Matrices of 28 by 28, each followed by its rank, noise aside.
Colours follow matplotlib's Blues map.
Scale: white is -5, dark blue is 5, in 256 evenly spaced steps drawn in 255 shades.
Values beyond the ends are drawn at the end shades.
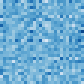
six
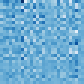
three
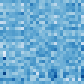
four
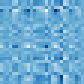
two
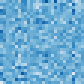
six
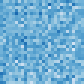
six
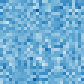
six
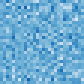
six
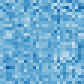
six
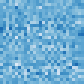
six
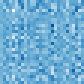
four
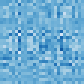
three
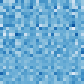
three
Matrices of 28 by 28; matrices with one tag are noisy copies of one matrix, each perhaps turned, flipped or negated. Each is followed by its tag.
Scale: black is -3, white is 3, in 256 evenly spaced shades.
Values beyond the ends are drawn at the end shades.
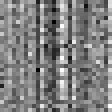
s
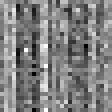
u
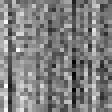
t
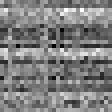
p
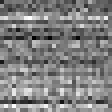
t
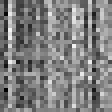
t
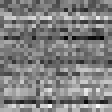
t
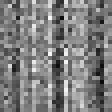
p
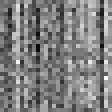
t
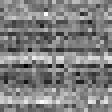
p
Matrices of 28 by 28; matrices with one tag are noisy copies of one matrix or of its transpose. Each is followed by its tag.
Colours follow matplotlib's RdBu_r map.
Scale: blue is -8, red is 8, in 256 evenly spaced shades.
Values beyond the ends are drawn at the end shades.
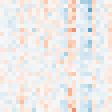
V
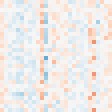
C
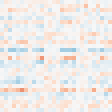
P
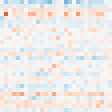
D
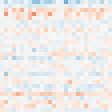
D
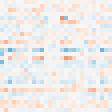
P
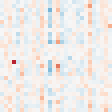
P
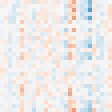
V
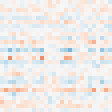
P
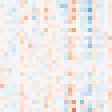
V
